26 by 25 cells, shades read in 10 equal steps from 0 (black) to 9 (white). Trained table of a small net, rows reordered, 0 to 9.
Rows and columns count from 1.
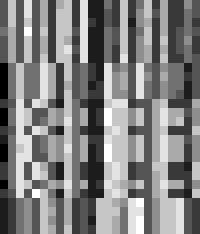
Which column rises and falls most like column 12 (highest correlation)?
18
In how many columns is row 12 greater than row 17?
7
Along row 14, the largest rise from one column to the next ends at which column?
14
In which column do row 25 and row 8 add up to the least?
1
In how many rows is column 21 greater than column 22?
22
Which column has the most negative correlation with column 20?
19
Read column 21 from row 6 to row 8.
6 7 5
